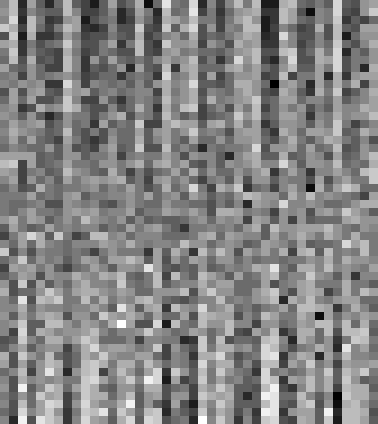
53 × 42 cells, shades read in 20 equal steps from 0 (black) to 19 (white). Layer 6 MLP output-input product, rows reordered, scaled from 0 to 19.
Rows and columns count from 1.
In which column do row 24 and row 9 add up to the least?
35
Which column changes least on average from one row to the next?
34
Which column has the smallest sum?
17
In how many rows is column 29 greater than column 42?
22
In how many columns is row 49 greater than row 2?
24
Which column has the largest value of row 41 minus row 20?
14
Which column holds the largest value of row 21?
32
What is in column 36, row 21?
11
